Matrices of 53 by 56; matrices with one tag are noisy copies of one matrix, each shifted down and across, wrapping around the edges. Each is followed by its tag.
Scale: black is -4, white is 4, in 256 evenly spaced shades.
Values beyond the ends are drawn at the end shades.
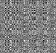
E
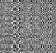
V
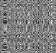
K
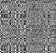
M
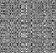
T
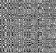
E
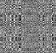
M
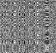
K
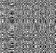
K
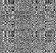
M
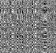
K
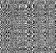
V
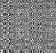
V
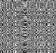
K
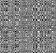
E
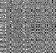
T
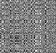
T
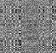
M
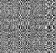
V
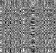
K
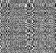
V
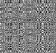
E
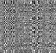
V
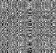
K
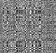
M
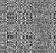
M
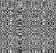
K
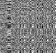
K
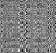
V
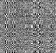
V
